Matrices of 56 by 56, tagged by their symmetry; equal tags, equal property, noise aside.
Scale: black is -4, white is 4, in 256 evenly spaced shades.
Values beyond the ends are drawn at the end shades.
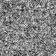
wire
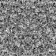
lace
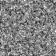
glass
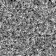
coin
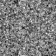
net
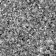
wire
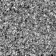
coin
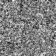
coin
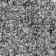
glass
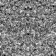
lace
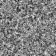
wire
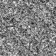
glass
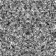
lace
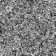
wire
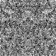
lace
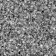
coin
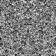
lace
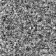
net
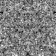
lace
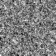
glass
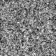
coin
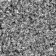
coin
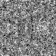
net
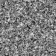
glass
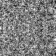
net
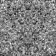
lace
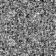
net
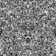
lace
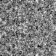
net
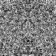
lace
